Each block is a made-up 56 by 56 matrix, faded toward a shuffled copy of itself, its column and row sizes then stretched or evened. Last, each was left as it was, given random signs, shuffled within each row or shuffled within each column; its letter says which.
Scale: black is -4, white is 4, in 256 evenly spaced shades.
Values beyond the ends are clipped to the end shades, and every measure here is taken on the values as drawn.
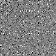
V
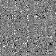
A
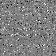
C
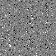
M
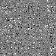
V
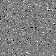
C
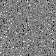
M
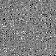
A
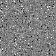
M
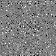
V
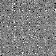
V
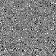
A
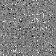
A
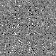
V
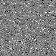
C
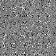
V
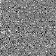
V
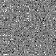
A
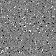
C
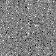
M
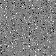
M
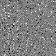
M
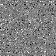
C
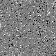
M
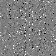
M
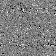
C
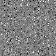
M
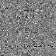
V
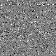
C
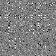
A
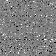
C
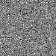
V
